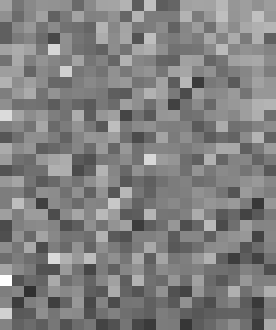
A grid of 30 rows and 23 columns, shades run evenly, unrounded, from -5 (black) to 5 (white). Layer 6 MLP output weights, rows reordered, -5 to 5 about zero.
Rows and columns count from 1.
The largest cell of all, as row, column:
26, 1
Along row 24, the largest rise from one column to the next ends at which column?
5
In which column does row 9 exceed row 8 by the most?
17
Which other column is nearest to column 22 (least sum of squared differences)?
21
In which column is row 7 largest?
6
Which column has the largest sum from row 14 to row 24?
9
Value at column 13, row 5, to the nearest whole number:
2
